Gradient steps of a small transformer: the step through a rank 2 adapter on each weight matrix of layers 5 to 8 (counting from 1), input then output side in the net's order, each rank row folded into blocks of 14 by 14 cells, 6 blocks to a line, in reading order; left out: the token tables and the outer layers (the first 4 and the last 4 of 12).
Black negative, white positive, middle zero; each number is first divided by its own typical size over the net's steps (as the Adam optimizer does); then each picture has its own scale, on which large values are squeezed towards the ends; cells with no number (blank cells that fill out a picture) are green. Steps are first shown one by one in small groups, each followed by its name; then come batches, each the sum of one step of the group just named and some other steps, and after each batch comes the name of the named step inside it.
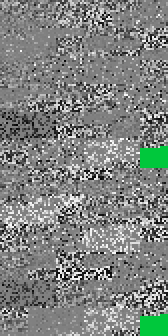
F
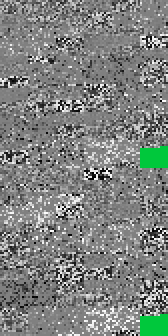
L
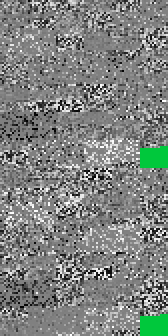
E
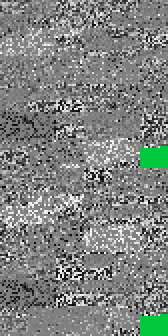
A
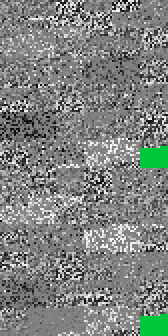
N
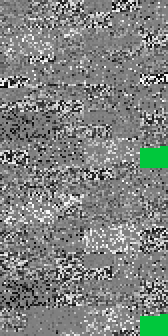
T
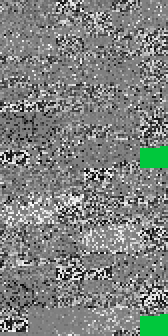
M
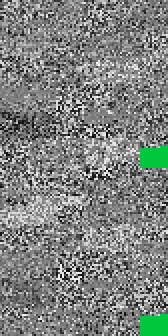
F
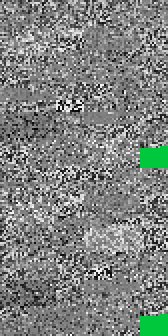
E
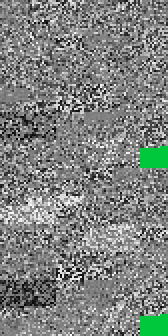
E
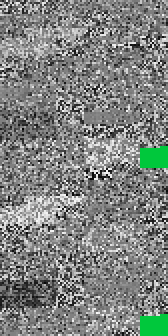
L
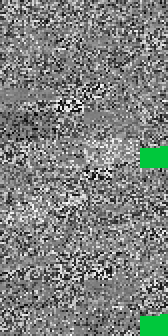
E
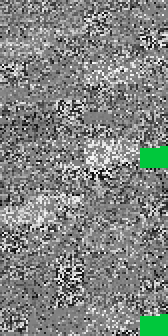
L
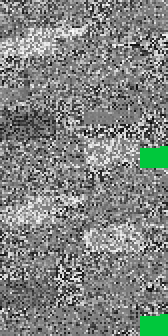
A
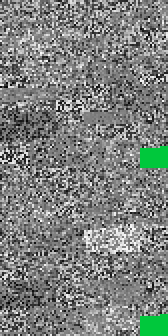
T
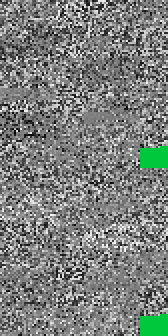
N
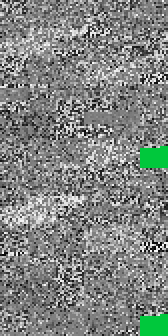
A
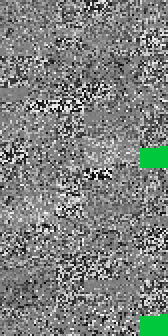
L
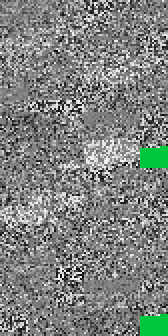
A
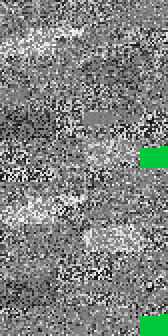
A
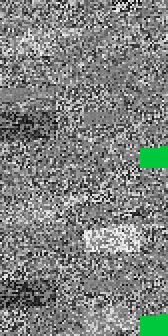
T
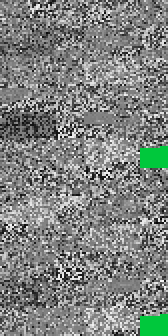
F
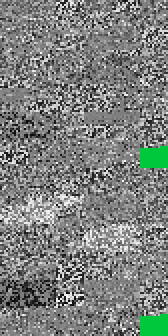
T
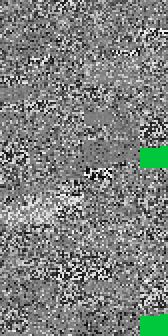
M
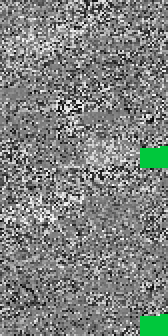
T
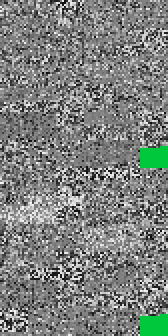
M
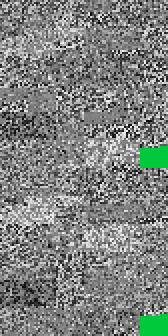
N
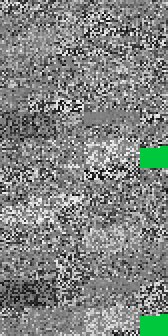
F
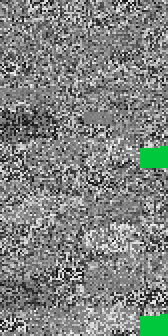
N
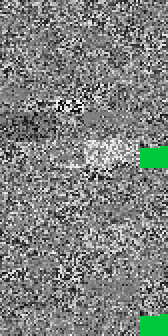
E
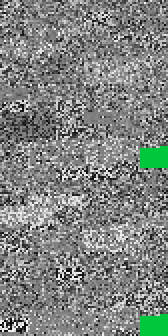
M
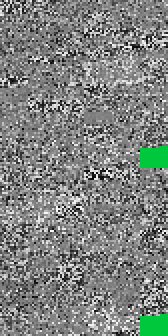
L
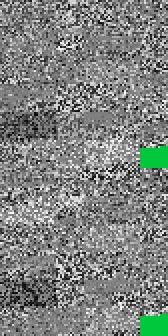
E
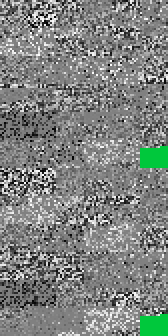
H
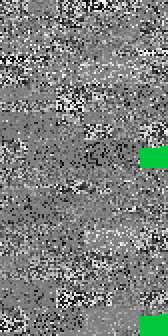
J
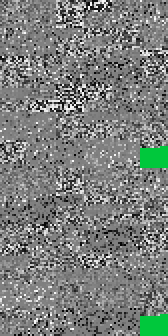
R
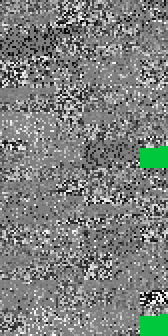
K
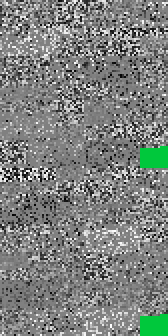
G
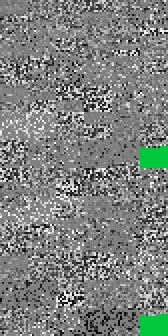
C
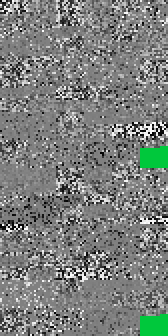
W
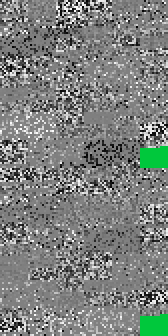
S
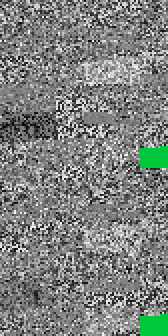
J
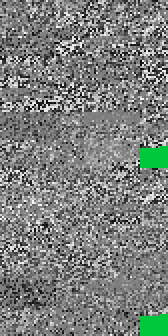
R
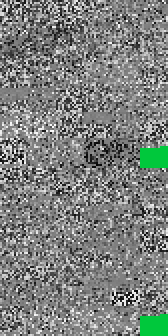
S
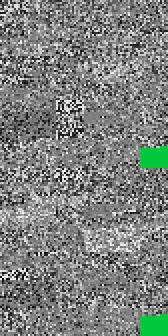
J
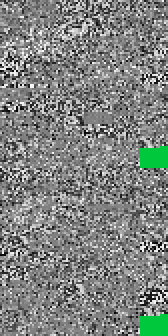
K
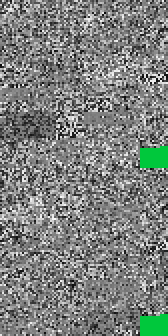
W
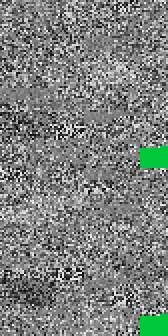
S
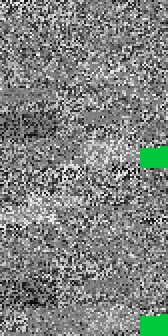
H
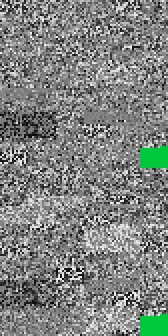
H
